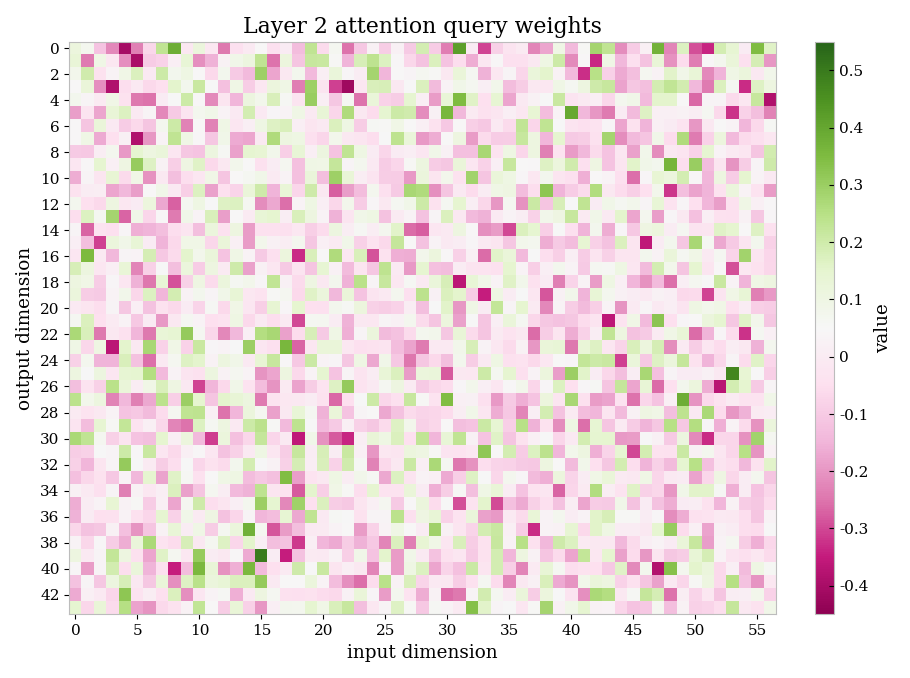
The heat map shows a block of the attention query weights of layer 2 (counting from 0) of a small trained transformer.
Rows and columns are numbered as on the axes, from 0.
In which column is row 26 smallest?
52
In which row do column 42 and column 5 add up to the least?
1
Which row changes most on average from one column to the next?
0
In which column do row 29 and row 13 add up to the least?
8
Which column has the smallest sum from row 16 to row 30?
18
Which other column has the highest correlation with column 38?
2
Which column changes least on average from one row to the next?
35
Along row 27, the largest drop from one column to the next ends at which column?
50
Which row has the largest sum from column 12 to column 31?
5
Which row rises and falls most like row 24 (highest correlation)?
3
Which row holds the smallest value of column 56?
4
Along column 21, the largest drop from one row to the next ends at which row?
11
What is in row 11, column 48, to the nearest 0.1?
-0.3
